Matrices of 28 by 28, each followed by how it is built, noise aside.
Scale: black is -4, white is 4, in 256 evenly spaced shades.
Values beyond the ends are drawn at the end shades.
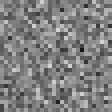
noise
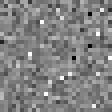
sparse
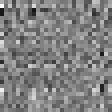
low rank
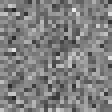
repeating rows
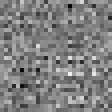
low rank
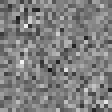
block diagonal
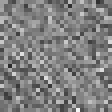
Toeplitz
